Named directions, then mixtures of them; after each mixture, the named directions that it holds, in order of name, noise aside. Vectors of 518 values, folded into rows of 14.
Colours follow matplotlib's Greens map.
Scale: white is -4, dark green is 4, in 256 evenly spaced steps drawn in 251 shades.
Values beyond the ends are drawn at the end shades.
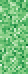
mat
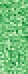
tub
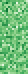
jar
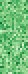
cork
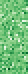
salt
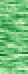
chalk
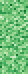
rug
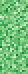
jar, rug.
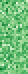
jar.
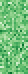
cork.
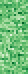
chalk, tub.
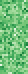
cork, jar, mat.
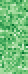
chalk, cork, mat.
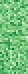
tub.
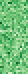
cork.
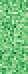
jar, mat, salt.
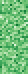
rug.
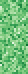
mat.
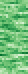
chalk.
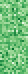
mat, tub.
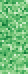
chalk, jar.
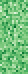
jar, mat, salt.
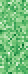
cork.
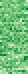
chalk, cork, salt.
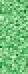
rug.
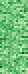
chalk, cork, rug.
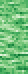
chalk.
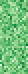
mat.
